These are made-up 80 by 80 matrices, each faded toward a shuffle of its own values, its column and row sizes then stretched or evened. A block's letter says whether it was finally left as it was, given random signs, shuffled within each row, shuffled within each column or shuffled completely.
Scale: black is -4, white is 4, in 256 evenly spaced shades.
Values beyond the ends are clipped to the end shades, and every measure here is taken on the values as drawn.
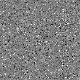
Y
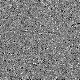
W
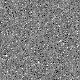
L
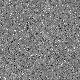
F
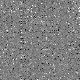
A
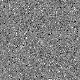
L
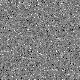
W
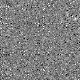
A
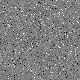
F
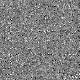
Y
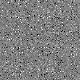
A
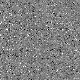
Y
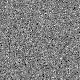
F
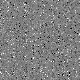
L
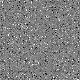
Y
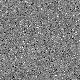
F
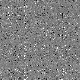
Y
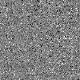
Y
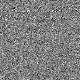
Y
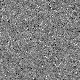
F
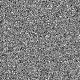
W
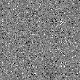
A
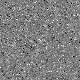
W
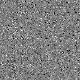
Y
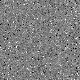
L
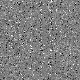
L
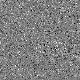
W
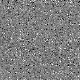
Y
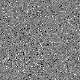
Y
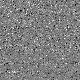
W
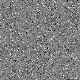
L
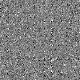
Y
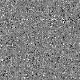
Y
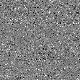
W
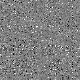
Y
